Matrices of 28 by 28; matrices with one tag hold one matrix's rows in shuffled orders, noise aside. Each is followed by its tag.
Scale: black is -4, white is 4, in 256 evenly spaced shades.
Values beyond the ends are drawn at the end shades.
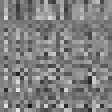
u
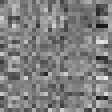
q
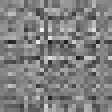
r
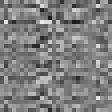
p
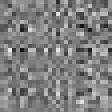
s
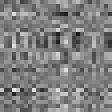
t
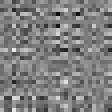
t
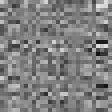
q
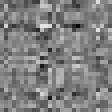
p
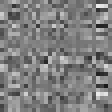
q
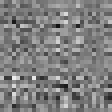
t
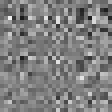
s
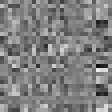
q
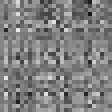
u
